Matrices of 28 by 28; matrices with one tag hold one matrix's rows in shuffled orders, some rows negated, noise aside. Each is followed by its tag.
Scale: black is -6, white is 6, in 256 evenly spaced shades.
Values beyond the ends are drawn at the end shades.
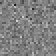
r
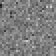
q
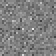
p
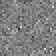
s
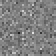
p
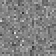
r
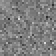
s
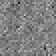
s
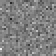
q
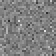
s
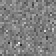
s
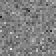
q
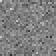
q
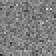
q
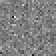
r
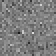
p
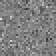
q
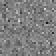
s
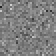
q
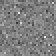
s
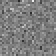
p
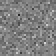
s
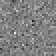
r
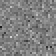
q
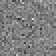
p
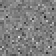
s
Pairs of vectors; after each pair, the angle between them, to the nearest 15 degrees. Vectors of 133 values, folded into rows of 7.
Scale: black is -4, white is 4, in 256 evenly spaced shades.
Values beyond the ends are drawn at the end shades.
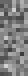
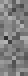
120 degrees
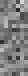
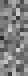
105 degrees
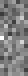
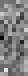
150 degrees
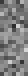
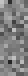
120 degrees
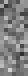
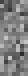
45 degrees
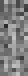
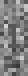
150 degrees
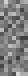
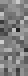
105 degrees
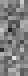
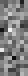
165 degrees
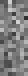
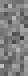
75 degrees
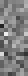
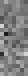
150 degrees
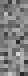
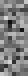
90 degrees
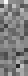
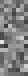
90 degrees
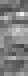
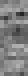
165 degrees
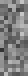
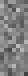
120 degrees
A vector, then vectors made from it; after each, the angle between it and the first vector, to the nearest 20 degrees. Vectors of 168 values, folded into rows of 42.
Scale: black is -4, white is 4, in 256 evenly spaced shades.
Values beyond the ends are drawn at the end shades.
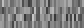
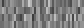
160 degrees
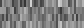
100 degrees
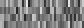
60 degrees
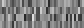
20 degrees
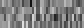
40 degrees
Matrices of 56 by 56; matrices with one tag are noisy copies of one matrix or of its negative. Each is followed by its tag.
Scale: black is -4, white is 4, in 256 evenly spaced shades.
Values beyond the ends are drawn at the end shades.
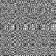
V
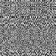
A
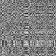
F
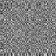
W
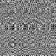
V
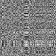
F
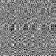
V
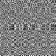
V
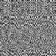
A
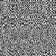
A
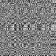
V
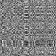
F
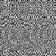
A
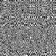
A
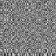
W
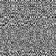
A
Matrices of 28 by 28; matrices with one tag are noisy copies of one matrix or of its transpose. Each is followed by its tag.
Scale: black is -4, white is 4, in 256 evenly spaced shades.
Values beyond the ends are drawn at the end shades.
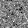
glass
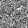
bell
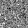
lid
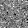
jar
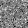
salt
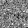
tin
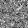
bell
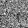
tin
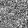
salt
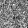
tin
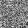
salt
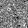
tin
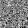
salt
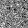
lid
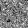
glass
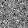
jar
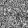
tin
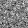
lid
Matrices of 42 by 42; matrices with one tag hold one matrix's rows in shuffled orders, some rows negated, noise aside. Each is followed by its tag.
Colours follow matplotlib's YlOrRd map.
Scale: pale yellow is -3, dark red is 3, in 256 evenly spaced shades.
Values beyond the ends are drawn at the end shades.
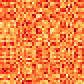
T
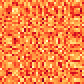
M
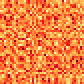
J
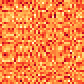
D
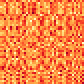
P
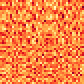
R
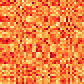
T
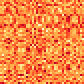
J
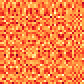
P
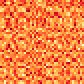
J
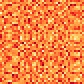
M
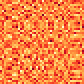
M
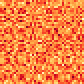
J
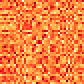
T
